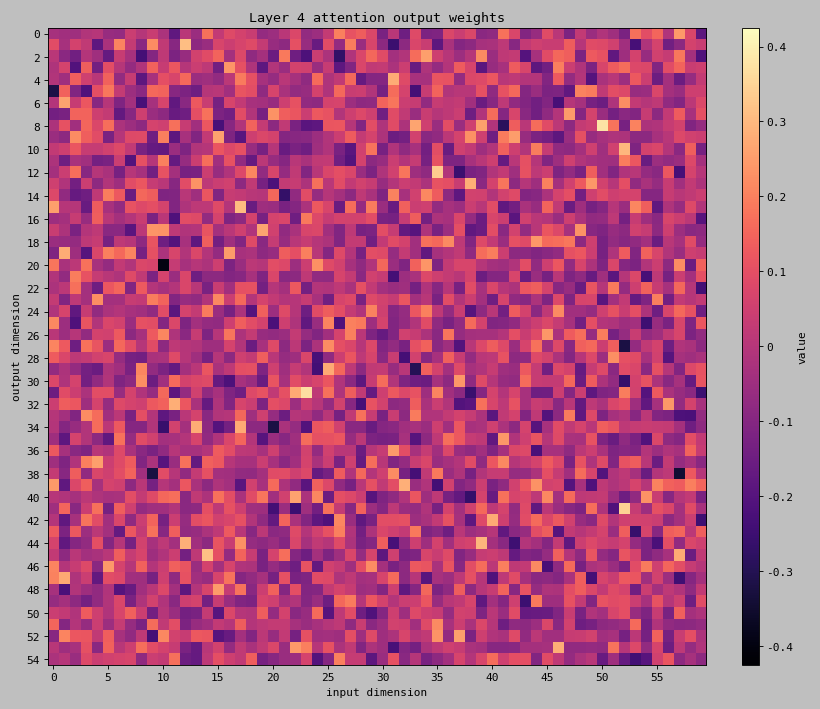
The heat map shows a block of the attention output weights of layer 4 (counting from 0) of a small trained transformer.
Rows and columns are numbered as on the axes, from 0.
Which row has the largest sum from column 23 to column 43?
13
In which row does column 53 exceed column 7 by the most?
11
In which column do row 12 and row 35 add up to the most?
35
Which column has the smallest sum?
54
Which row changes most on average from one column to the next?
8
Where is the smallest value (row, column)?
20, 10
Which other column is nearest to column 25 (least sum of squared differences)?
43
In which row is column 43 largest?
30
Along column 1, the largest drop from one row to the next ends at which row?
48
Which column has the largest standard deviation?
52
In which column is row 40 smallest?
38
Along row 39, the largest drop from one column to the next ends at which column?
1
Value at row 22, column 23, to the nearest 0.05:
-0.15
